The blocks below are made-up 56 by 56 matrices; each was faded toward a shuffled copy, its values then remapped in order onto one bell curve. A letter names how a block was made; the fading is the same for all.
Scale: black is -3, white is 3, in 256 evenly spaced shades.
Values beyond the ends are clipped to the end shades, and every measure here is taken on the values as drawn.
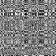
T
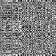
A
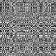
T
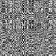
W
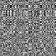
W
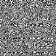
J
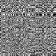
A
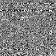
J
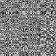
W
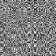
W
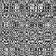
T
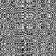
W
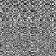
A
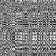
T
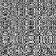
W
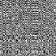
W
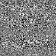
J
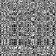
W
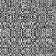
W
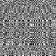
T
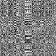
W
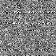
J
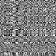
T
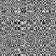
T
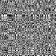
A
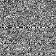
J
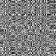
A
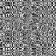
T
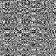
A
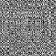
A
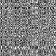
W
